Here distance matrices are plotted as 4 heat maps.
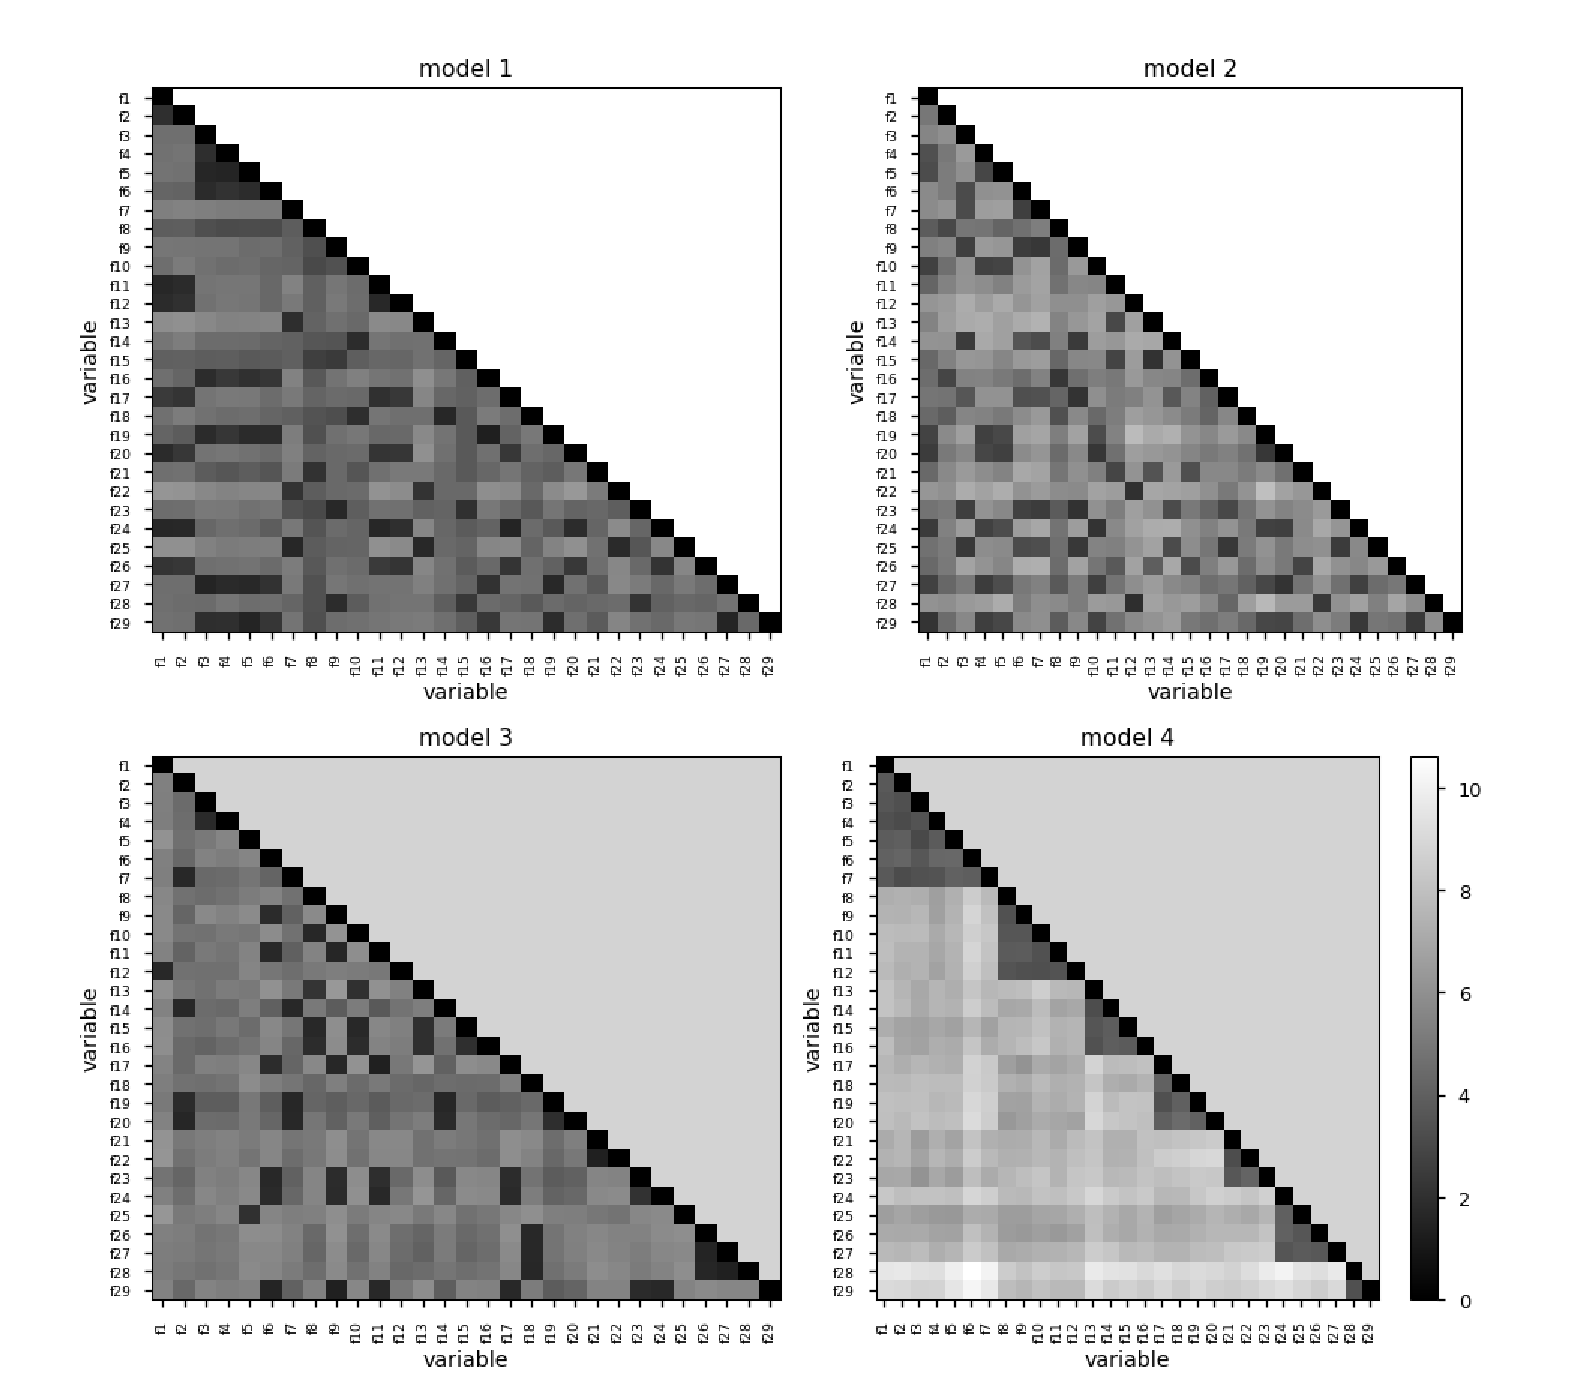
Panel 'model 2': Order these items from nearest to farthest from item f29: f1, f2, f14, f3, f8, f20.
f1, f20, f8, f2, f3, f14
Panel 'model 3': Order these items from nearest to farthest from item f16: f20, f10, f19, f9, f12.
f10, f19, f20, f12, f9
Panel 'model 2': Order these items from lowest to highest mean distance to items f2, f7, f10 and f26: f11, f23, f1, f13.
f1, f23, f11, f13
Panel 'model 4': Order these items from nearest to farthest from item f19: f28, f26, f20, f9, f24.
f20, f9, f26, f24, f28
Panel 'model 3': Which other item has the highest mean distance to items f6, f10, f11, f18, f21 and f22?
f1
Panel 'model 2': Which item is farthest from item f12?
f19
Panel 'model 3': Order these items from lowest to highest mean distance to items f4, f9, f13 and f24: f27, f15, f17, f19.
f17, f19, f15, f27
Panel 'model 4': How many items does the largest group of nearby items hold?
7
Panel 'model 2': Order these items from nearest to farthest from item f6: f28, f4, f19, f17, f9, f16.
f9, f17, f16, f28, f4, f19
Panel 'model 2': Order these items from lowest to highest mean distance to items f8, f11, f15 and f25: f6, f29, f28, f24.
f29, f6, f24, f28
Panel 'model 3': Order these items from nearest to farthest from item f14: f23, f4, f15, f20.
f20, f23, f4, f15
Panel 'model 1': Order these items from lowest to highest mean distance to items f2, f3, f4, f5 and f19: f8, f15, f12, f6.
f6, f8, f15, f12
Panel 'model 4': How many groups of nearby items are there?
7
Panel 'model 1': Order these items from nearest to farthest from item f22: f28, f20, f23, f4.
f23, f28, f4, f20
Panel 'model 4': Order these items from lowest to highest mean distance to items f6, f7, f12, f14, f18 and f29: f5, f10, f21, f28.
f5, f10, f21, f28
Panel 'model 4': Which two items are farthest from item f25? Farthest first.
f28, f29
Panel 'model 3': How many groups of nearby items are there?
8
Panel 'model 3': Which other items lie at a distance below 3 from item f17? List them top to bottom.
f6, f9, f11, f23, f24, f29
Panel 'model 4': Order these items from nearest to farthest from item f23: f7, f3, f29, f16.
f3, f7, f16, f29
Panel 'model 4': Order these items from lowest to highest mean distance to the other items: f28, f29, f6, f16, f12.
f12, f16, f6, f29, f28
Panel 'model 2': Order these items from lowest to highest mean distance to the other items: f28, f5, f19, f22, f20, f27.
f27, f20, f5, f19, f28, f22
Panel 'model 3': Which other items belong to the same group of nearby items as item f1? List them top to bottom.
f12
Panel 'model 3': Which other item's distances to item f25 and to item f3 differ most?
f4
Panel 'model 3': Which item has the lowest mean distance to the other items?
f19
